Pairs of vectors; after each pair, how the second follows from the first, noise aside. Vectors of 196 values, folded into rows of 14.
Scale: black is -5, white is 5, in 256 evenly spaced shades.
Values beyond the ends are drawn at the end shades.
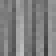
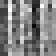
reversed, negated, scaled up.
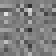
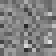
reversed.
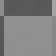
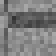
wrapped around.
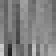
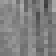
reversed, shrunk.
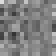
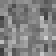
wrapped around.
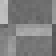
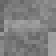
reversed, shrunk.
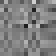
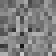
reversed.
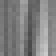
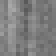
reversed, shrunk.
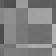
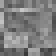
reversed.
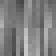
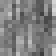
wrapped around.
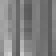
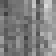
reversed.
